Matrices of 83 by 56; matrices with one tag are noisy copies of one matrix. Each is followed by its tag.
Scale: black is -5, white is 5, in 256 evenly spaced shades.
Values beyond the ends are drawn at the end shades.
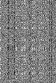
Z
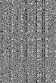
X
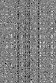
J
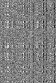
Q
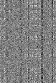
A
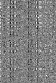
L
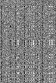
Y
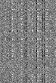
X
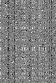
Z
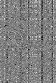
A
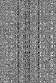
J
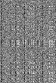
Y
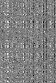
Q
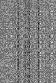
J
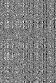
Q
